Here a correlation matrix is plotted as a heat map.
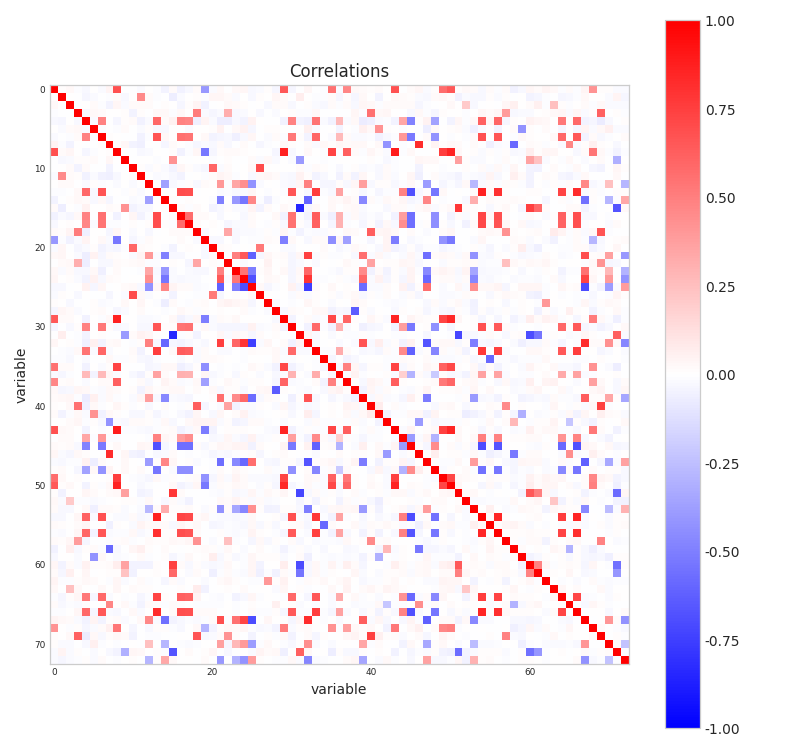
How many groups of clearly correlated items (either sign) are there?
13
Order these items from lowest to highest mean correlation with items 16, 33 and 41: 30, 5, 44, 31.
31, 5, 44, 30
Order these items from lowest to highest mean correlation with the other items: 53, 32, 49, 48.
48, 53, 32, 49
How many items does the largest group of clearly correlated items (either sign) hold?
15
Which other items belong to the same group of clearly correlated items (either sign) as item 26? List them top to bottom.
10, 20
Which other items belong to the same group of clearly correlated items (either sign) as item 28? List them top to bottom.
38
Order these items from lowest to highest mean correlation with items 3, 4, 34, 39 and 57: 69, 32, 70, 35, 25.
25, 35, 70, 32, 69
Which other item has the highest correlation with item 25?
47
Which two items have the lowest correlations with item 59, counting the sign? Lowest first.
5, 41
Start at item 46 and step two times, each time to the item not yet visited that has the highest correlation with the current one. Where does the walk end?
65
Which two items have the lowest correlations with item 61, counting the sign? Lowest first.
31, 71
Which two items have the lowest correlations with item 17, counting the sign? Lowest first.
45, 48
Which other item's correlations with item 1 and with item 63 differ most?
11
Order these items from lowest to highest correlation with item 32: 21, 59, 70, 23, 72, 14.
14, 72, 59, 70, 23, 21
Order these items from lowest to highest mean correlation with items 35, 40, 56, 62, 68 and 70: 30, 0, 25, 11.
25, 11, 30, 0
